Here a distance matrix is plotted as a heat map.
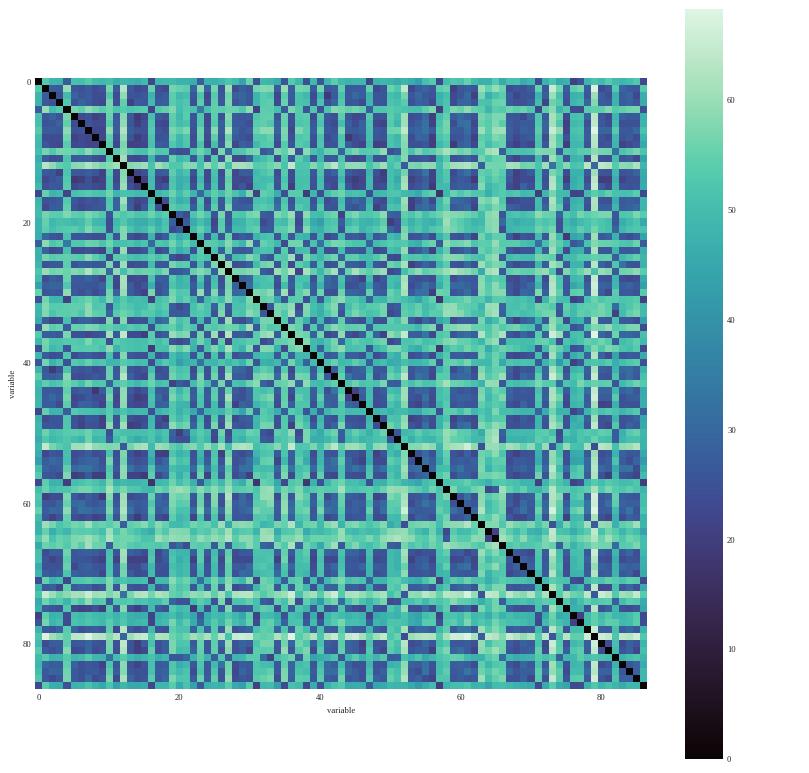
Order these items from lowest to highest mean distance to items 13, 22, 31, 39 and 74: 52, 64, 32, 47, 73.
47, 32, 64, 52, 73
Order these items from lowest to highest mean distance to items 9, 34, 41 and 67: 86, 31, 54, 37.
54, 86, 31, 37
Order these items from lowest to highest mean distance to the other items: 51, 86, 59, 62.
62, 59, 86, 51
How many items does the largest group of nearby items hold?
50
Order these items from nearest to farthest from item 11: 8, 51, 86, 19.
8, 86, 51, 19
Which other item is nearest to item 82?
33
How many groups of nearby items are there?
5
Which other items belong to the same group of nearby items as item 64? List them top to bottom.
58, 65
